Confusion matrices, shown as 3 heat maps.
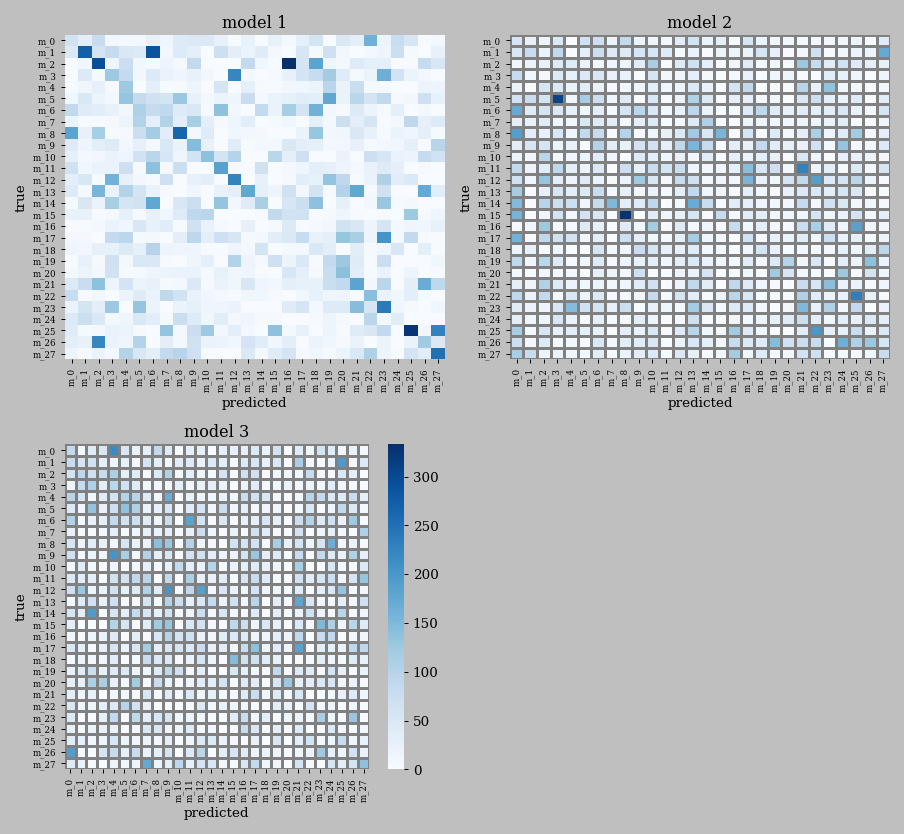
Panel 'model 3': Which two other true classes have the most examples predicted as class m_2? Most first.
m_14, m_5
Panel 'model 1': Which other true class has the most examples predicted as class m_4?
m_5
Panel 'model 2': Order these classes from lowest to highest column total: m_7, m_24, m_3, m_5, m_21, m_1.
m_7, m_1, m_5, m_24, m_3, m_21
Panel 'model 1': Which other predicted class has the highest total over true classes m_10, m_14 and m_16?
m_6
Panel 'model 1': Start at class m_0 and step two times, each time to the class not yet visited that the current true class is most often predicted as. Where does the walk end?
m_7
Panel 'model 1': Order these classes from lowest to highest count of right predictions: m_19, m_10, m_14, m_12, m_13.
m_19, m_14, m_10, m_13, m_12
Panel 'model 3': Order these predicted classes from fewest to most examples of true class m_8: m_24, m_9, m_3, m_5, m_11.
m_3, m_5, m_11, m_9, m_24
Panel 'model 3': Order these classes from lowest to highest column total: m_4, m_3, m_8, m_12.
m_3, m_8, m_12, m_4
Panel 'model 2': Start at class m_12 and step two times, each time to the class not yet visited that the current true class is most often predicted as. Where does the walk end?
m_25
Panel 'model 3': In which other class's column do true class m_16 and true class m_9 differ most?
m_4
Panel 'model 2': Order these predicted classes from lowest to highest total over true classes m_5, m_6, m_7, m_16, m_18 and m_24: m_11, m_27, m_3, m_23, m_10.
m_11, m_23, m_27, m_10, m_3
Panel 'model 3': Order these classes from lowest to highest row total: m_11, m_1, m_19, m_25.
m_25, m_19, m_1, m_11
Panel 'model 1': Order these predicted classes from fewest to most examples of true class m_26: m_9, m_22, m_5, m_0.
m_22, m_0, m_9, m_5
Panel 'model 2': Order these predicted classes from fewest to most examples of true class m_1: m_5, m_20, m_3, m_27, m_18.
m_20, m_5, m_18, m_3, m_27
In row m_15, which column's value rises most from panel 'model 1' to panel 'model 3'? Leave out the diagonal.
m_23
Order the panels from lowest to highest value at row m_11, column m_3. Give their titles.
model 3, model 1, model 2
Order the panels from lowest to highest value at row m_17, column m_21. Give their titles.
model 2, model 1, model 3
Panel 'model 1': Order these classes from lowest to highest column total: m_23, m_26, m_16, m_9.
m_26, m_16, m_9, m_23
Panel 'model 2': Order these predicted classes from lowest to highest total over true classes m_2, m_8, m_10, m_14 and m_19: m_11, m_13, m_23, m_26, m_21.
m_11, m_23, m_26, m_21, m_13
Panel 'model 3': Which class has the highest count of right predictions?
m_12
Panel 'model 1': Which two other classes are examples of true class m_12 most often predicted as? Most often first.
m_3, m_19
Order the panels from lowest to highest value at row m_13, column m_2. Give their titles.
model 2, model 3, model 1
